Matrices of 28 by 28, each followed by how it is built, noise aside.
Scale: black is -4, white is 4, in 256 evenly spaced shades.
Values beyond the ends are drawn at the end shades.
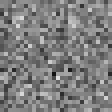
repeating columns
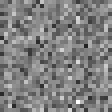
repeating rows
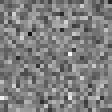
noise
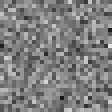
noise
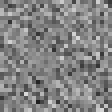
Toeplitz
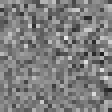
upper triangular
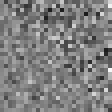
upper triangular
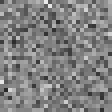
Toeplitz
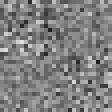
block diagonal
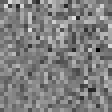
upper triangular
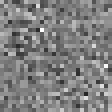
block diagonal
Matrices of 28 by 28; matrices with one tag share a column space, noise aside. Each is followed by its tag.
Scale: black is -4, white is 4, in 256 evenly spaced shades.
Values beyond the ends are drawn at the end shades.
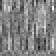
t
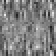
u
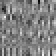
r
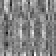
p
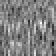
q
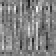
t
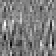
q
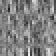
r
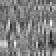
q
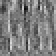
t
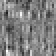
u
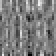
p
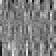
u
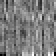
p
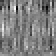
t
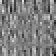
r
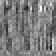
t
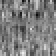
u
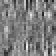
u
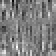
u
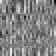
r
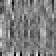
p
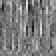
t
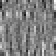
u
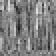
t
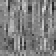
t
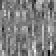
u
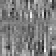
u
